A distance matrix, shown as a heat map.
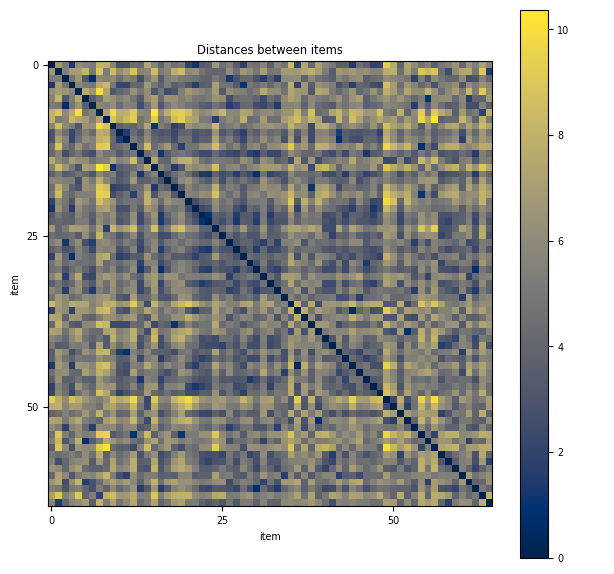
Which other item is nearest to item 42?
11
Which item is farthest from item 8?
56
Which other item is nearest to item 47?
21
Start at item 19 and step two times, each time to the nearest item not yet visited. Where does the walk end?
12
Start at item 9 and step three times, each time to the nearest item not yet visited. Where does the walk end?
38
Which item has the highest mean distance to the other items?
7
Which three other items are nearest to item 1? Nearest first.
64, 58, 41
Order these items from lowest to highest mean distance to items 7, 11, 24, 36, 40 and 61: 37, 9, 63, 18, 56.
63, 37, 18, 56, 9
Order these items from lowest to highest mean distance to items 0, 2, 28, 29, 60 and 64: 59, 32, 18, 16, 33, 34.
16, 32, 33, 34, 18, 59
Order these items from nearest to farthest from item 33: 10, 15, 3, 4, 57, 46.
46, 57, 10, 3, 4, 15
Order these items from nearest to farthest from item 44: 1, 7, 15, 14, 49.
15, 1, 14, 7, 49
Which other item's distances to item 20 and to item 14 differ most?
49
